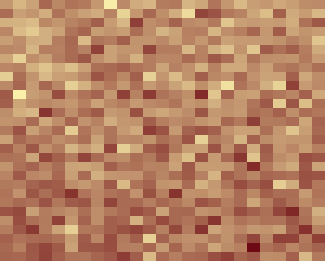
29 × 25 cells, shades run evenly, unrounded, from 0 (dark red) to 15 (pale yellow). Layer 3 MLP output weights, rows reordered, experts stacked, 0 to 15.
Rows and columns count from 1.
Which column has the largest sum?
6
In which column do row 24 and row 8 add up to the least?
23
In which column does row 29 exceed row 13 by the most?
24
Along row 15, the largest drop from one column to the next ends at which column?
12
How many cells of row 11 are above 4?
22
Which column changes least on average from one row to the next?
21
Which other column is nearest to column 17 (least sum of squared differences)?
13
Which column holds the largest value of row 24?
25
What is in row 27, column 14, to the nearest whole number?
8
